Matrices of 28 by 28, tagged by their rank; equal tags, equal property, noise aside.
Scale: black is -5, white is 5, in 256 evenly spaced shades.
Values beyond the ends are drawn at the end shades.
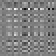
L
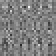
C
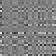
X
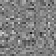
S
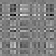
L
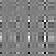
L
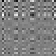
L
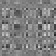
X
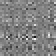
C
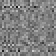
S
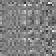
C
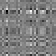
L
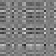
L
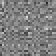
S
